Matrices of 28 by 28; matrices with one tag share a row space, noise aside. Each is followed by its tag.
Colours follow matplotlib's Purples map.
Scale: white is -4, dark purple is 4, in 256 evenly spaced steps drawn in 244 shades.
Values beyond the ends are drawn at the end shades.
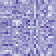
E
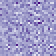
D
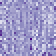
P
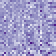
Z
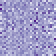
P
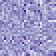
Z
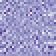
P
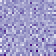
P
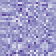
E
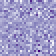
D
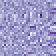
Z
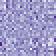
P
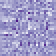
E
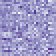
E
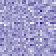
Z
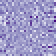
P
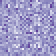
D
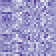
E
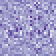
D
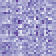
E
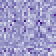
Z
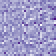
Z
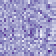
Z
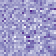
Z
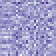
E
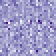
D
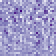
D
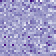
Z
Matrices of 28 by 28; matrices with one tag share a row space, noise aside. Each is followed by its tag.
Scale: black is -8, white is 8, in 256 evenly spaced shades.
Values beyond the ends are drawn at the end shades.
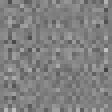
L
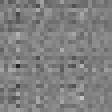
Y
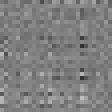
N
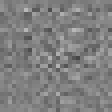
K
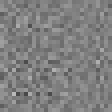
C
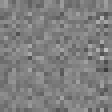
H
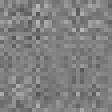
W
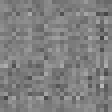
H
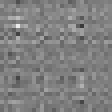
Y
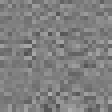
K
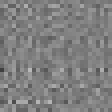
C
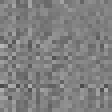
C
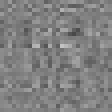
K
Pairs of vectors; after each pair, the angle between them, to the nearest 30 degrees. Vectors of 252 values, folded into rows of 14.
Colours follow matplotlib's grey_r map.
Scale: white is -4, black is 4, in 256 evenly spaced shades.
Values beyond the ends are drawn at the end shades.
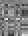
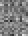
60 degrees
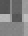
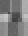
30 degrees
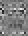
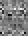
30 degrees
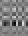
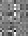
90 degrees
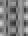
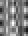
150 degrees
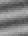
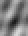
60 degrees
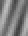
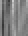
120 degrees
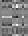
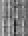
120 degrees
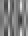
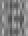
60 degrees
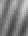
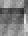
120 degrees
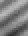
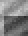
90 degrees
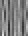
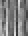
60 degrees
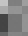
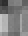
150 degrees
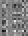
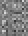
150 degrees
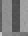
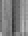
30 degrees
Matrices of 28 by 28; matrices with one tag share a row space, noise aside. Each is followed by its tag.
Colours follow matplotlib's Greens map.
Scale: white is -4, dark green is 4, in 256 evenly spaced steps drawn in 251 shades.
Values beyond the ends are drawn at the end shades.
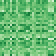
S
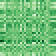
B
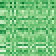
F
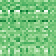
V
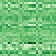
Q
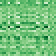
V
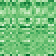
S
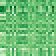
F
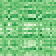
Q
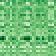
S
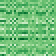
F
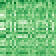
F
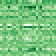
Q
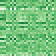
F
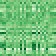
B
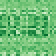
V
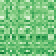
S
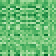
V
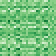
V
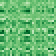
S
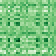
V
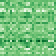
S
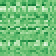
V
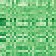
F
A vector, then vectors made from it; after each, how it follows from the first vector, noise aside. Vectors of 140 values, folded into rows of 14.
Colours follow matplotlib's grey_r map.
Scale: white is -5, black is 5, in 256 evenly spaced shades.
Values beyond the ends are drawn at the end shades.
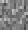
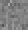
wrapped around, negated, shrunk.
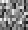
scaled up.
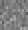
reversed, shrunk.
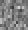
wrapped around.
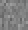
wrapped around, shrunk.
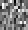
wrapped around, scaled up.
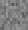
wrapped around, negated, shrunk.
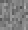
negated, shrunk.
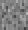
reversed, negated, partly zeroed.
